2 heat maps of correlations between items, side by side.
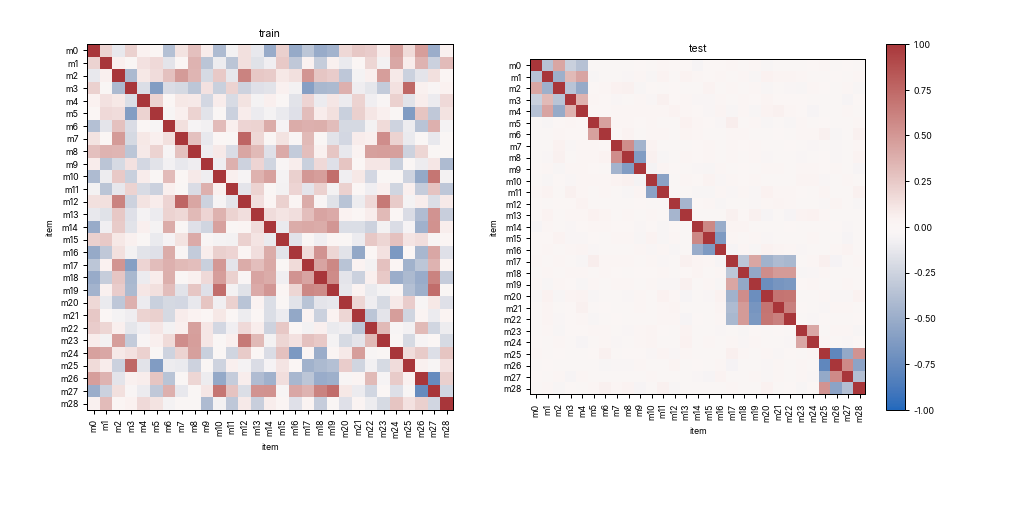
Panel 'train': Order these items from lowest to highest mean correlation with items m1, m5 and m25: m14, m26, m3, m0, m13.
m13, m14, m3, m0, m26
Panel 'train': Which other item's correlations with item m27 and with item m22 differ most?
m26
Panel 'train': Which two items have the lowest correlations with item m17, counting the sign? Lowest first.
m3, m25
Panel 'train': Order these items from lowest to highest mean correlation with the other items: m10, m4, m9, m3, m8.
m3, m9, m4, m10, m8
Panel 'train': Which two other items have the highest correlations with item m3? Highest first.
m25, m20
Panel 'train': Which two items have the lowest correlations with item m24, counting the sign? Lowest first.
m16, m18
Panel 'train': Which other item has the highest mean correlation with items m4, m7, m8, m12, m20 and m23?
m2
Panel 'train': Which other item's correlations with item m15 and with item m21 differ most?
m22
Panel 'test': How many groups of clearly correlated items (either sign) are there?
9
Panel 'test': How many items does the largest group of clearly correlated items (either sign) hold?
6
